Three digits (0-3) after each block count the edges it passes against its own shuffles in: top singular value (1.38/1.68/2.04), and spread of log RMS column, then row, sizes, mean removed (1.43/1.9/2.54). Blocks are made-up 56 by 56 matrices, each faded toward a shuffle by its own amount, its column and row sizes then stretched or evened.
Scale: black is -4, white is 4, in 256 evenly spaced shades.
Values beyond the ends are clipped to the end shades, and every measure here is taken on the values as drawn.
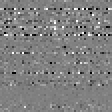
2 0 3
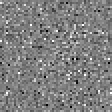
0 1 2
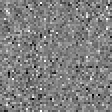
0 2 1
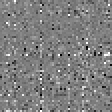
1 2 2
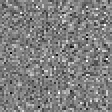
2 1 0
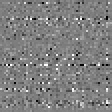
2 1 3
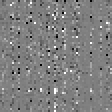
0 3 1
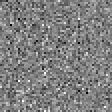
0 1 0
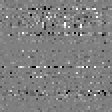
1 0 3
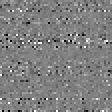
0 0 3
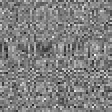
3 0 2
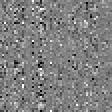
2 3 1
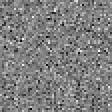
2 1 0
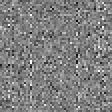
2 2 0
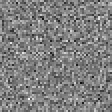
2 0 1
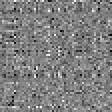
3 1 2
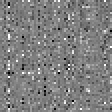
2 3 1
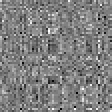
3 2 0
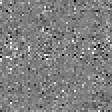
1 2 1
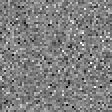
1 0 0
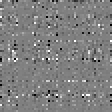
1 3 3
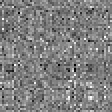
3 2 1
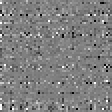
2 2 3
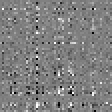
2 3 3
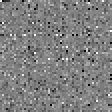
0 1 1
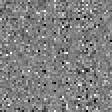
0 2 1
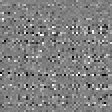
3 1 3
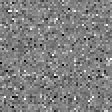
1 0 1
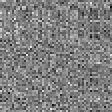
3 2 0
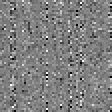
2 3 0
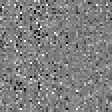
0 3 0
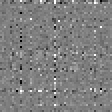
2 2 2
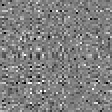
3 1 2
